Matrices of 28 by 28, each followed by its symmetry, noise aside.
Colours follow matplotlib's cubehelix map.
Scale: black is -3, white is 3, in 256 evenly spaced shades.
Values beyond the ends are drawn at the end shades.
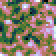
no symmetry.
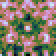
mirrored left to right.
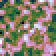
symmetric.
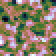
no symmetry.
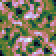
same after a half turn.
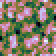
same after a half turn.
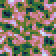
same after a half turn.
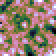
symmetric.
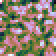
no symmetry.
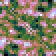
same after a half turn.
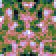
mirrored left to right.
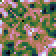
symmetric.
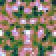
mirrored left to right.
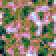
no symmetry.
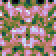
mirrored left to right.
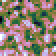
no symmetry.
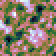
symmetric.
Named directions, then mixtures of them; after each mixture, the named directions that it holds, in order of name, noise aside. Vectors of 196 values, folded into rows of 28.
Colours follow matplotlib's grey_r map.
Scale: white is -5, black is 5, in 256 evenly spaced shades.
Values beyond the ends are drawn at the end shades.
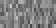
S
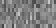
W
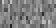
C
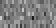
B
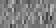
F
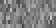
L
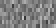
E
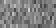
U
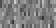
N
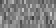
B, F, L.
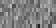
E, S, W.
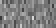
B, C, W.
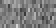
N, U.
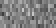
B, S, U.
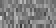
B, S.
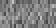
F, L.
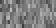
L.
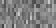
W.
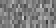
E.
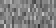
U, W.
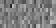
E, S.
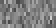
L.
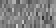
F, N.
